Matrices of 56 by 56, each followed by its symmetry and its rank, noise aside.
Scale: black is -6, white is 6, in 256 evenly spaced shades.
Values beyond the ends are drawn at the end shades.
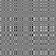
no symmetry, rank one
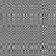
no symmetry, rank one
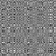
no symmetry, rank three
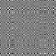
symmetric, rank one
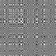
symmetric, rank two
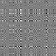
no symmetry, rank two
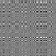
no symmetry, rank one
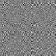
no symmetry, rank three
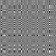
no symmetry, rank one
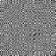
symmetric, rank three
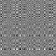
no symmetry, rank one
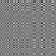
no symmetry, rank one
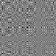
symmetric, rank three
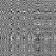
no symmetry, rank two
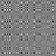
symmetric, rank one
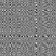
antisymmetric, rank two
